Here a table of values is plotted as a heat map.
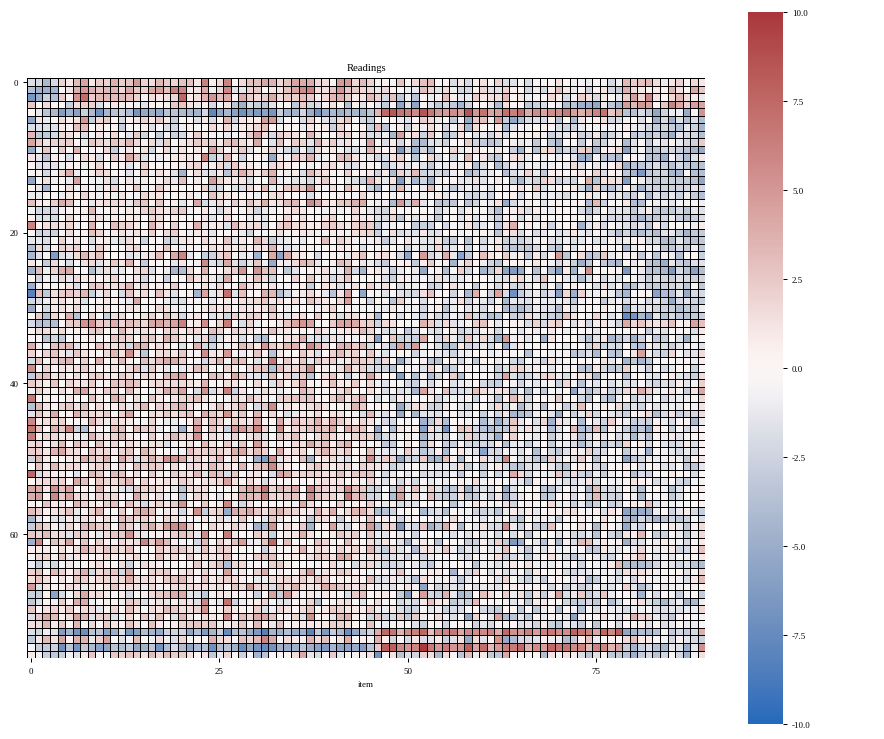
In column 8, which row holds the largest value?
32
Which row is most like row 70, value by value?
40
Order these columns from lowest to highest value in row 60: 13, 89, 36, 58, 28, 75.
75, 58, 28, 89, 36, 13
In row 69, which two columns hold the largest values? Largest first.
26, 23
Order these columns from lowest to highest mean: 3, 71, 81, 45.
81, 71, 3, 45
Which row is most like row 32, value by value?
1
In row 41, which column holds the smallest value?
72
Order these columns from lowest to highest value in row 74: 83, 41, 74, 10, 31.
83, 41, 74, 10, 31
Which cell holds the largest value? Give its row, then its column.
75, 52
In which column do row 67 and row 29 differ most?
0
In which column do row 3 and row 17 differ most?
85
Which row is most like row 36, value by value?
60
